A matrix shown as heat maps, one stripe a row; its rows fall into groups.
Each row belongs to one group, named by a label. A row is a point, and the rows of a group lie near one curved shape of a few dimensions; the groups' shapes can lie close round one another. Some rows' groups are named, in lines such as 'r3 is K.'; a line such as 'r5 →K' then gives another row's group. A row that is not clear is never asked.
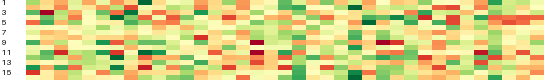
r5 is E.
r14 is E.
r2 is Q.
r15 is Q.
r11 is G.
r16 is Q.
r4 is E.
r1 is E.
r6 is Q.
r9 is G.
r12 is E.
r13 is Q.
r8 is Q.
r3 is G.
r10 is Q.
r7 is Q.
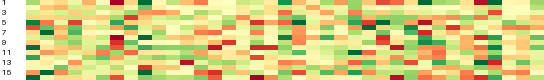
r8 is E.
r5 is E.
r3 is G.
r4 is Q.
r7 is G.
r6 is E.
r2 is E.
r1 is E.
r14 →E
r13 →Q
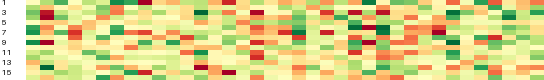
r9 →E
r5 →Q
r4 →E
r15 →E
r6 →E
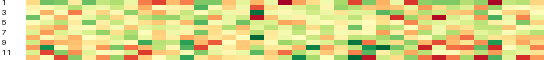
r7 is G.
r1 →Q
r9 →Q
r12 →Q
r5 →Q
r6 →Q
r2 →Q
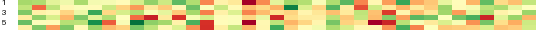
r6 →G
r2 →E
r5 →G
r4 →Q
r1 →Q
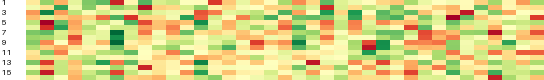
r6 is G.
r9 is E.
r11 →E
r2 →E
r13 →G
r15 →G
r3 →G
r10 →E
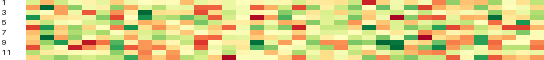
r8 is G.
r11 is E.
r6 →E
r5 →Q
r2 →G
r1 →E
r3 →E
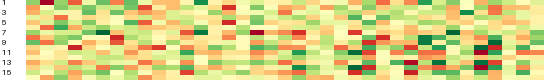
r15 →Q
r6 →G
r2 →E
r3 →Q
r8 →E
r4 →Q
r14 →Q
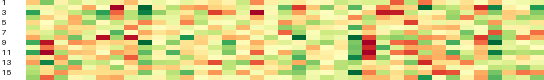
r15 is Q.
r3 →G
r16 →E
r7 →Q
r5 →Q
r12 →Q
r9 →E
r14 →E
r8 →Q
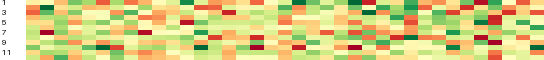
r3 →E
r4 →Q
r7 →G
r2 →G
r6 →E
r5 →Q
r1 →Q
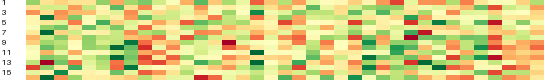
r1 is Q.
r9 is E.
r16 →G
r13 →G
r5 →Q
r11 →G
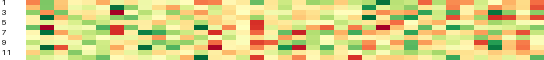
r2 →E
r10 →G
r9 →Q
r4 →E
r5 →Q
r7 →G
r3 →E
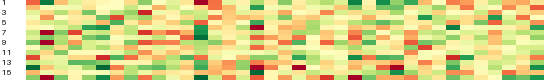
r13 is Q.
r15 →G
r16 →G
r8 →Q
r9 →G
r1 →G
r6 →Q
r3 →E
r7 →G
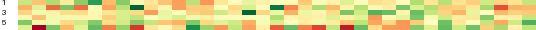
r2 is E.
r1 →G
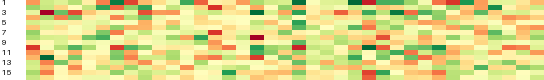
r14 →Q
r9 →Q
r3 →G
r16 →E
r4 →E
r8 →Q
